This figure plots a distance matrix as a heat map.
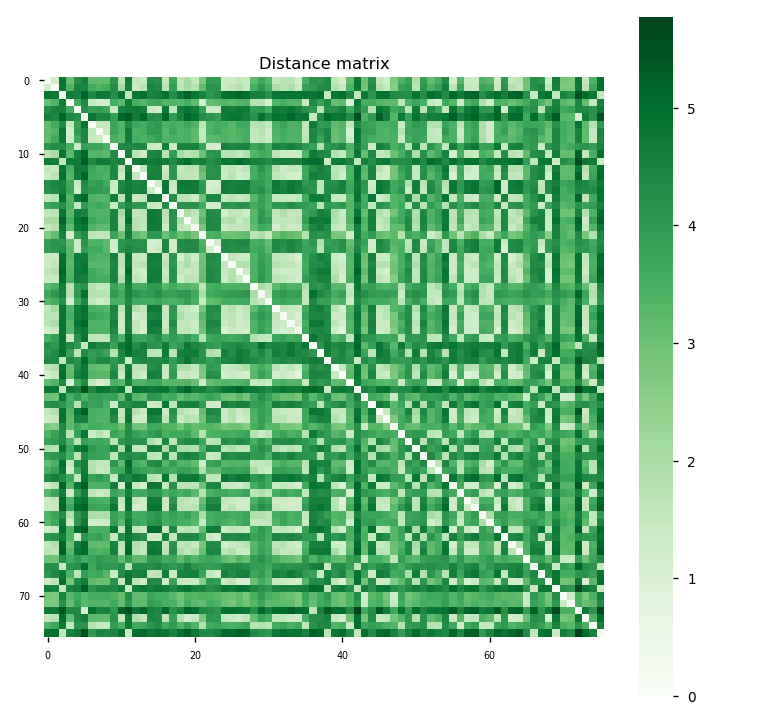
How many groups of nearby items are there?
6
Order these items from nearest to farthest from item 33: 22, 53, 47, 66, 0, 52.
0, 47, 52, 53, 66, 22
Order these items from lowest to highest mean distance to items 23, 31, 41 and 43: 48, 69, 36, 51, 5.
48, 51, 36, 5, 69
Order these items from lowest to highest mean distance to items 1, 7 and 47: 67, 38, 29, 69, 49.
29, 49, 67, 38, 69
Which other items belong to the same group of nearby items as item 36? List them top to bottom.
5, 72
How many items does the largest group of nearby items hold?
30
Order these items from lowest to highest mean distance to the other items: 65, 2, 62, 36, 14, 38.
65, 62, 14, 38, 36, 2
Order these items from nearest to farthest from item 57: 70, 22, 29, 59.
70, 59, 29, 22
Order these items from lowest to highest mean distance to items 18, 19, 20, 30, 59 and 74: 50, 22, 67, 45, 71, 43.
45, 50, 71, 43, 22, 67
